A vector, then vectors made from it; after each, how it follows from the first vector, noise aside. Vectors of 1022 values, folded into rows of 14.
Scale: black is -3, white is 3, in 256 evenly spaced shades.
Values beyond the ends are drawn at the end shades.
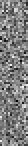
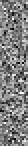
wrapped around, negated.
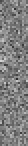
reversed, shrunk.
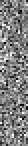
reversed.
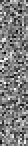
reversed.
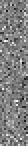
negated, partly zeroed.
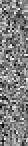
wrapped around, negated.
